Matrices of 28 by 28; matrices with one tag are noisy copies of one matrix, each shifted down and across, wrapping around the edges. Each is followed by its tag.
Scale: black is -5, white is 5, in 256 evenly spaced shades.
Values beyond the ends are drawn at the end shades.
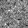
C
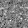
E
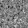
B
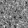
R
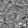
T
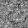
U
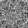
U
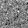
E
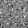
B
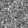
C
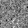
B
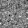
E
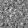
B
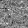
U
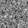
R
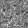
C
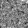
T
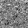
E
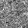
C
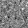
B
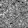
C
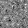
R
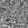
T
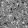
R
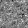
U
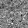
E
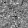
U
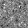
R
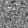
T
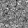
E
